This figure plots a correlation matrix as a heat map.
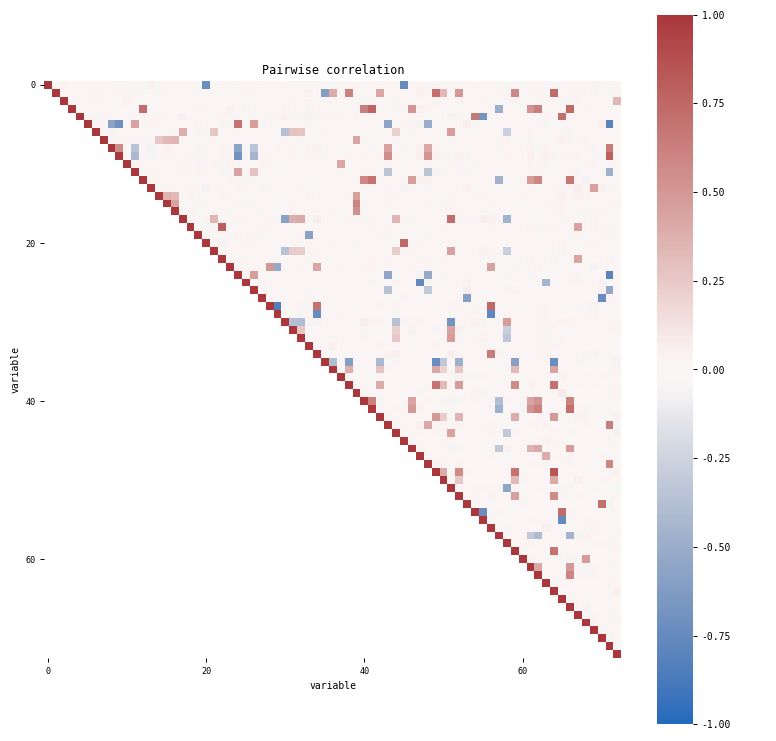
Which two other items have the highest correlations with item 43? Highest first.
71, 9
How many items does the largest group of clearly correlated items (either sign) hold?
10
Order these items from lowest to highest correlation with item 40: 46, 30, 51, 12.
51, 30, 46, 12
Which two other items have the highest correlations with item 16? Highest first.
39, 15
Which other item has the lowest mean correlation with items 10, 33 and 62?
19
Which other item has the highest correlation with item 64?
49
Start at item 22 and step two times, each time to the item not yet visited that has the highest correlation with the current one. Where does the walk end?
67
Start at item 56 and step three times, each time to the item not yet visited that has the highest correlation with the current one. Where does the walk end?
23
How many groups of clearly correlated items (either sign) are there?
16
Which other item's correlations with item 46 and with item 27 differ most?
70
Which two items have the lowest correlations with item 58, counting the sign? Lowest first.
51, 17
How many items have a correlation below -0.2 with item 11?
5
